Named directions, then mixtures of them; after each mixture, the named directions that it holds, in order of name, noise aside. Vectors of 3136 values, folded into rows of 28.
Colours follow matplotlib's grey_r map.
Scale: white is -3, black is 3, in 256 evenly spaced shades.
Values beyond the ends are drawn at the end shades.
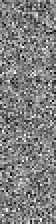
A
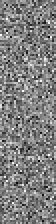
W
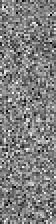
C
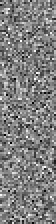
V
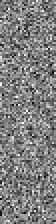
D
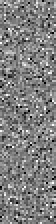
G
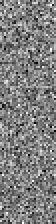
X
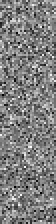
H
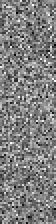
C, H, W.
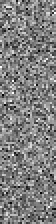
C, H, X.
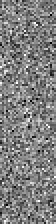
C, D.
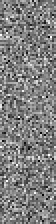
W.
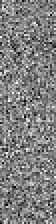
C.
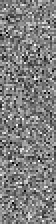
V, W.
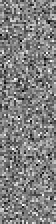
V, W.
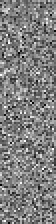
A, C, V.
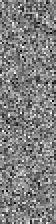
A.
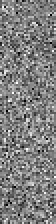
C.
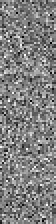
A, C, W.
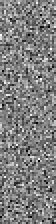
G, W, X.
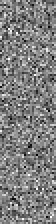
G, H.
